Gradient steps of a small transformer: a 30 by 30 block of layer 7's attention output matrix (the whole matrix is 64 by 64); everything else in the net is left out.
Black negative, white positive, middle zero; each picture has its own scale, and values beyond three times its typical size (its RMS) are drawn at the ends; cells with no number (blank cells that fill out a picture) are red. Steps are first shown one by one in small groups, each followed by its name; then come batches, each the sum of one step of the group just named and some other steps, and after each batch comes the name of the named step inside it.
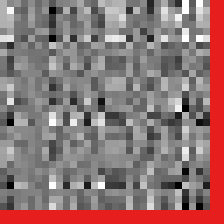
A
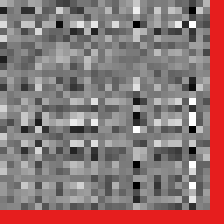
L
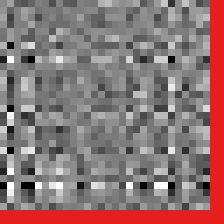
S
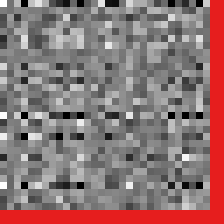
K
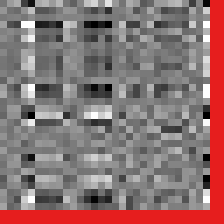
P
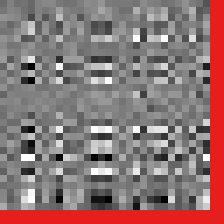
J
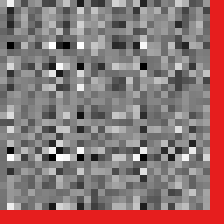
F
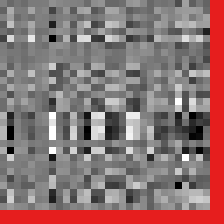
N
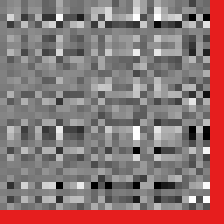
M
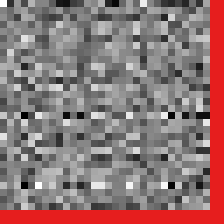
K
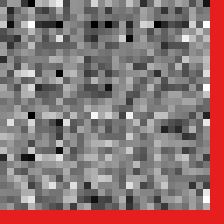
P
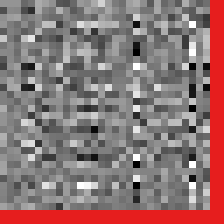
L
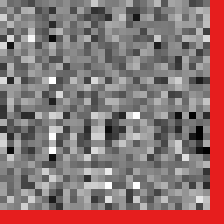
N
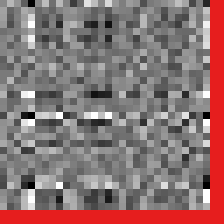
P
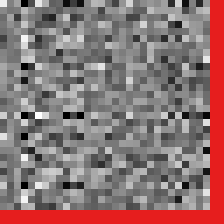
K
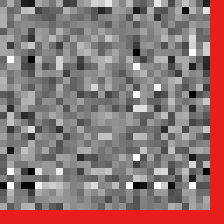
S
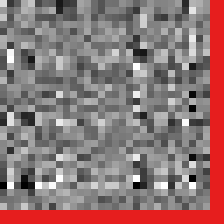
S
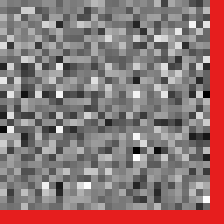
M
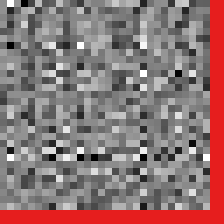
F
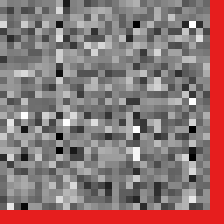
L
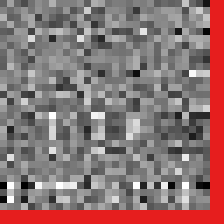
N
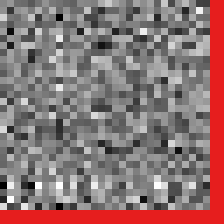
S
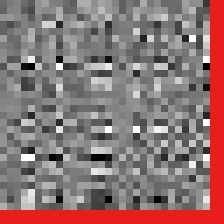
J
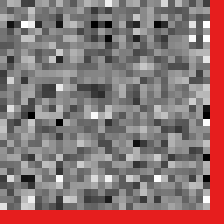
P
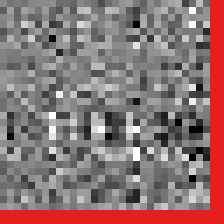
N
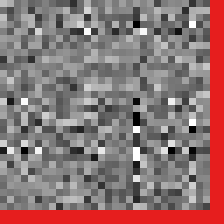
L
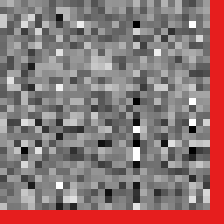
L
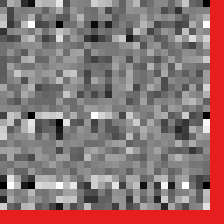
P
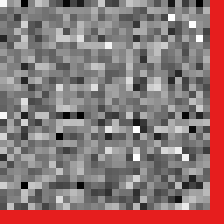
K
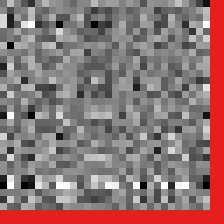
P
